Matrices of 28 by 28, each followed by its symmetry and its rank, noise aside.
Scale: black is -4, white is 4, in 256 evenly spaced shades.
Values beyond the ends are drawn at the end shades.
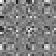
symmetric, rank three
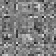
antisymmetric, rank four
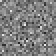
symmetric, rank six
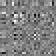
symmetric, rank three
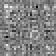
symmetric, rank four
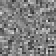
antisymmetric, rank six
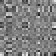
no symmetry, rank three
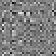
no symmetry, rank three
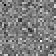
symmetric, rank six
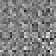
no symmetry, rank three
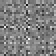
antisymmetric, rank four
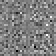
antisymmetric, rank six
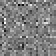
antisymmetric, rank six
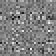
no symmetry, rank four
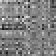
no symmetry, rank four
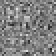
no symmetry, rank six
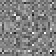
symmetric, rank four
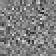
no symmetry, rank six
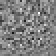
no symmetry, rank four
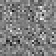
antisymmetric, rank six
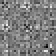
symmetric, rank four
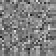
antisymmetric, rank six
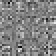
no symmetry, rank six
